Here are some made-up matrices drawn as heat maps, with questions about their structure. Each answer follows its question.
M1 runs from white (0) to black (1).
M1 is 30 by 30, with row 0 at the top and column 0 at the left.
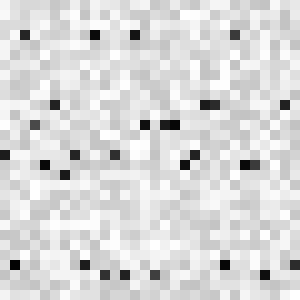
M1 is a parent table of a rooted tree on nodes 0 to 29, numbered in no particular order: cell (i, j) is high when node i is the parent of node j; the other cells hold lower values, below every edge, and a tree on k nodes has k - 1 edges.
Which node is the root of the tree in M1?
27
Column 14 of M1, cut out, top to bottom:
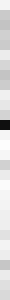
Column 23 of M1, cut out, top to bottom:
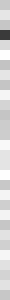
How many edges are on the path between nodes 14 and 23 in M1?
3
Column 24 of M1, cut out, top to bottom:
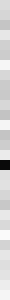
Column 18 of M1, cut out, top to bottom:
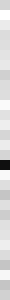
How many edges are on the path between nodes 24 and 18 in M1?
2
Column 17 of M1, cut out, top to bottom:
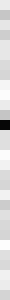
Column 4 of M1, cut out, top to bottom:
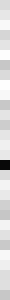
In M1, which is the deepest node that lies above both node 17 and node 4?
12
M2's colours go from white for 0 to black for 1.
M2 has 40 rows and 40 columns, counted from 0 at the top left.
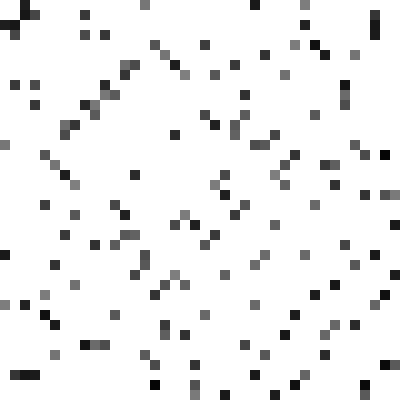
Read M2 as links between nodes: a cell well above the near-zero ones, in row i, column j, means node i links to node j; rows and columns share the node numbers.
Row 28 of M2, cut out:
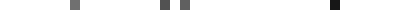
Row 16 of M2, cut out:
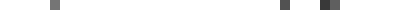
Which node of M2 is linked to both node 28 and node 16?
node 33
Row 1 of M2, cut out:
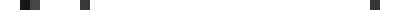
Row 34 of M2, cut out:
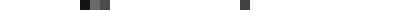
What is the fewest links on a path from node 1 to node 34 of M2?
2
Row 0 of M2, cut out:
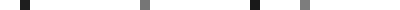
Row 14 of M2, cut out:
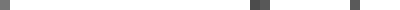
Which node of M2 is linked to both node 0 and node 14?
node 25
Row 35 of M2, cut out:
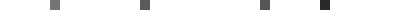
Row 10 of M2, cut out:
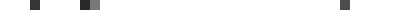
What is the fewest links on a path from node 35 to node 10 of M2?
5
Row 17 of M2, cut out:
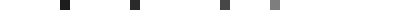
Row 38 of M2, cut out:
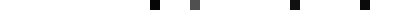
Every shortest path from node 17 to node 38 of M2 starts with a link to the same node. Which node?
node 22
